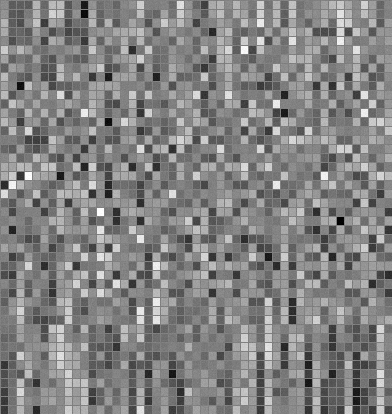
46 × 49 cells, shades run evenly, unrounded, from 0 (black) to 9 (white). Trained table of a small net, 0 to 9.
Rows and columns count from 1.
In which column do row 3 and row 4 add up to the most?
43
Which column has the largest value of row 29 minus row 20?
14
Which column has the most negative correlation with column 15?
24
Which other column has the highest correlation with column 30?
27
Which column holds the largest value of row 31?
13
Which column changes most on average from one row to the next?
18
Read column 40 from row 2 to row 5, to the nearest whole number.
5 5 3 5
